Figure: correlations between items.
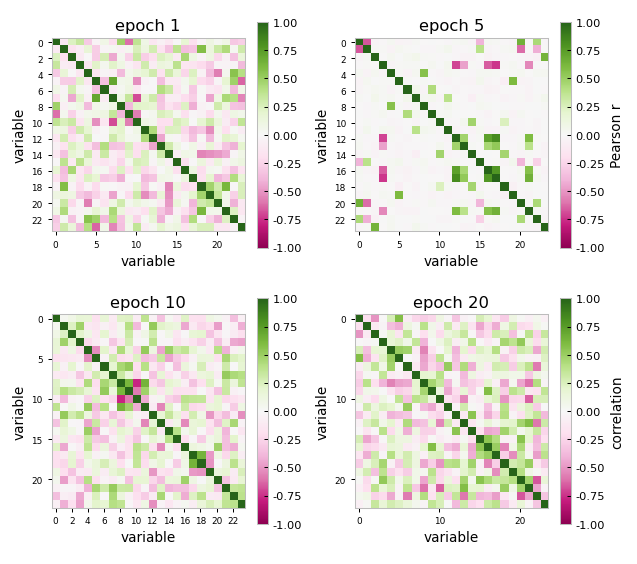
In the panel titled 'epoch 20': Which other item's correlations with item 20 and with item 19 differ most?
17
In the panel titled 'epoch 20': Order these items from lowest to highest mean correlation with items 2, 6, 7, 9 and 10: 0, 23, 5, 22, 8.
0, 22, 5, 8, 23
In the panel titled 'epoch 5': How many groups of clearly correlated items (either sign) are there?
8
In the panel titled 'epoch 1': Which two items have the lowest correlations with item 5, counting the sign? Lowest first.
23, 10
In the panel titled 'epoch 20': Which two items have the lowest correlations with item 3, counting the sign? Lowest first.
8, 22
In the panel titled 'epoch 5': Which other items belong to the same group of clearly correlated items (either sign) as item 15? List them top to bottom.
0, 1, 20, 22
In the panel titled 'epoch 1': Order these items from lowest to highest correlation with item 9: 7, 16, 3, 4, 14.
16, 3, 4, 14, 7
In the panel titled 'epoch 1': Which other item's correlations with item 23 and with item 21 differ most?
7
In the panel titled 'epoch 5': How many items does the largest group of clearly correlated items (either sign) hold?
6
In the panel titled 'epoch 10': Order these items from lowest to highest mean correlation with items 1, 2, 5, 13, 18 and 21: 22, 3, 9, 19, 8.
19, 8, 3, 9, 22
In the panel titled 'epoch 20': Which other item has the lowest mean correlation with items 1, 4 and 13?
22
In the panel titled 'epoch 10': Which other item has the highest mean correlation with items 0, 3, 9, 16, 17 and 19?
11
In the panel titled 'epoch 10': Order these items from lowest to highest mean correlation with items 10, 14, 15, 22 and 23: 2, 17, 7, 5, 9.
9, 2, 5, 7, 17
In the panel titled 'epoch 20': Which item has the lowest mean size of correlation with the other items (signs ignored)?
7
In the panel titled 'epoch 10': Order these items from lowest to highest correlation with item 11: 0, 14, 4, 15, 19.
15, 19, 14, 0, 4
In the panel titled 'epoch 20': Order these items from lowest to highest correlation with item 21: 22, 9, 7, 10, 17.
10, 22, 7, 9, 17
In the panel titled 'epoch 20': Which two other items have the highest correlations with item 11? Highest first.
6, 18
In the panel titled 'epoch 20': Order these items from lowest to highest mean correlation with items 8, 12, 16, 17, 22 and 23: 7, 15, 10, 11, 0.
11, 0, 15, 7, 10
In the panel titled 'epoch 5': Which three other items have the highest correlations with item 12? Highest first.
17, 16, 21
